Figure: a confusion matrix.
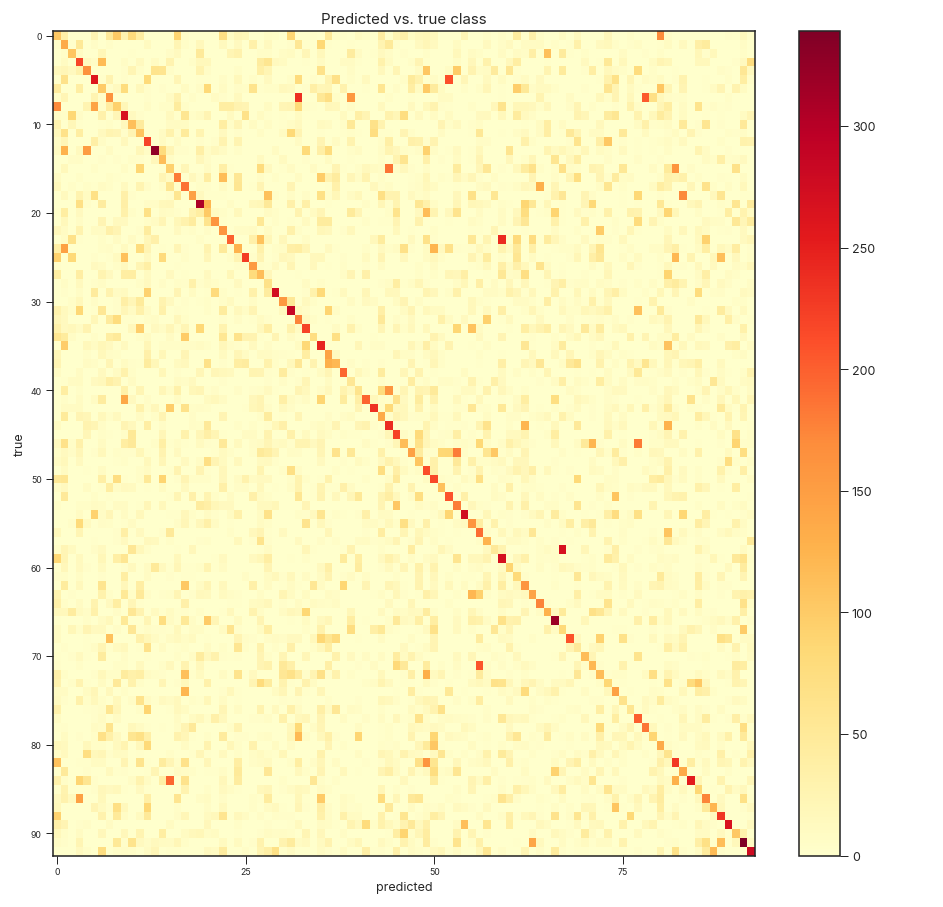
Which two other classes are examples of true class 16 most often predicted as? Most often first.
22, 35
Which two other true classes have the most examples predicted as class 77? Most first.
46, 31
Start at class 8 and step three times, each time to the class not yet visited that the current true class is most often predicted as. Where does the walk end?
50
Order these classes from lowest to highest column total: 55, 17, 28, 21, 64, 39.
21, 64, 39, 55, 28, 17
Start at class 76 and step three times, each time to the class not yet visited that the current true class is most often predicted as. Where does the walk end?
85
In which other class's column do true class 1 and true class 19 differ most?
20
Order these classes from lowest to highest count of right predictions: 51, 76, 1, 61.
76, 61, 51, 1
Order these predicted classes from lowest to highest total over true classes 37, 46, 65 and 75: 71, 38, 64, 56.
38, 64, 56, 71
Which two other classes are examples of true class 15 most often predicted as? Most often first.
44, 82
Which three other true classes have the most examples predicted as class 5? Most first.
8, 54, 18
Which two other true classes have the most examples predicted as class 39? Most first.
7, 67
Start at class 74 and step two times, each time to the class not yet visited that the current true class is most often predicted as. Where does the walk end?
64
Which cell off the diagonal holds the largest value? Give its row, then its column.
58, 67
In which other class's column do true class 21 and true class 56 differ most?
81
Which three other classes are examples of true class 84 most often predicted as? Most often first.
15, 82, 3
